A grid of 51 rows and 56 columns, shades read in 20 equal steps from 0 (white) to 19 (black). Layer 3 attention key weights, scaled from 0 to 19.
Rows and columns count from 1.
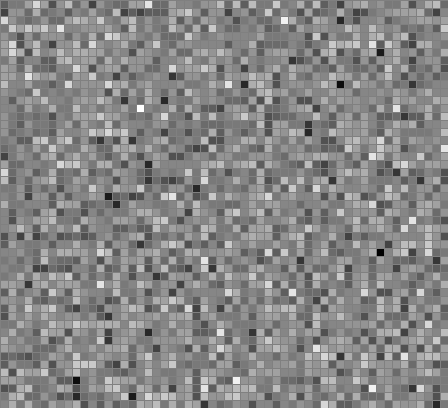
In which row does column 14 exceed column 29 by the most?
25
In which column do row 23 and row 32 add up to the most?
48
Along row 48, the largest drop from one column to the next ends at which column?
30
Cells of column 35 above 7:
34
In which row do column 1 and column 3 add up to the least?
47
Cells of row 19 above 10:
15
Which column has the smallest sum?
54
